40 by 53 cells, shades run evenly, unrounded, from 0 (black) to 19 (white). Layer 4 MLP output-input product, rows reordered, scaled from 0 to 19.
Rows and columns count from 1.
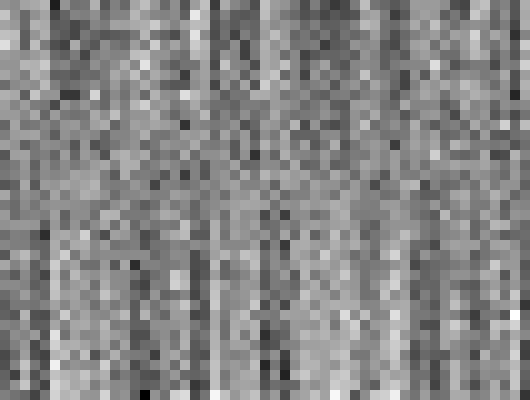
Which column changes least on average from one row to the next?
22
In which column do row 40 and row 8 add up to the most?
34
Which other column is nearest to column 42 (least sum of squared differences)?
14
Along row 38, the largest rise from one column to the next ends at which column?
30
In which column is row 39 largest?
6
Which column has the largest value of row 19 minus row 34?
27
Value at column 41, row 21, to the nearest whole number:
10
